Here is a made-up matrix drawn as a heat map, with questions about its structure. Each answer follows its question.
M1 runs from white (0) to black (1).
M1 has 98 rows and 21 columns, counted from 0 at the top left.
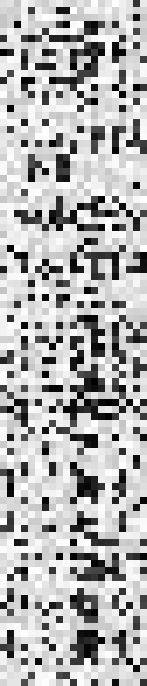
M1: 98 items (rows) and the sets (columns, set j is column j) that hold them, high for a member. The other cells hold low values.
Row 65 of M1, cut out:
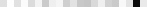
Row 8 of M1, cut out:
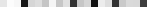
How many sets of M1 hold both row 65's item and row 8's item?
0
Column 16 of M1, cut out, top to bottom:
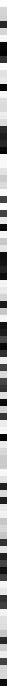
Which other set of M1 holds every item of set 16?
13
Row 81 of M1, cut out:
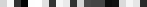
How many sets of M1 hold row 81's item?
10
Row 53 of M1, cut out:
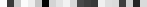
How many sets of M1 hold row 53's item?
7
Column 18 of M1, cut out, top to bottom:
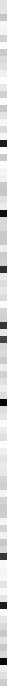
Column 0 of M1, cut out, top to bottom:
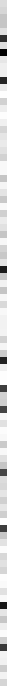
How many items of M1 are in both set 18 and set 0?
2
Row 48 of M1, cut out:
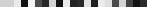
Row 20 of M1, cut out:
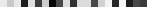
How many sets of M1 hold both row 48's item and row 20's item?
9
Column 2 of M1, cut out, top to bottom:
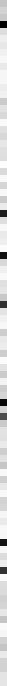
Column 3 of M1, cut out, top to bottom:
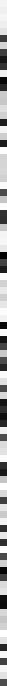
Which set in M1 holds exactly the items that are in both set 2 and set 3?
15
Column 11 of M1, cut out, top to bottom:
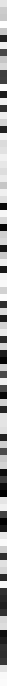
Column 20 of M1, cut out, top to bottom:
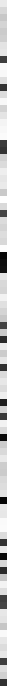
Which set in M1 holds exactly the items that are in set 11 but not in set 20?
17
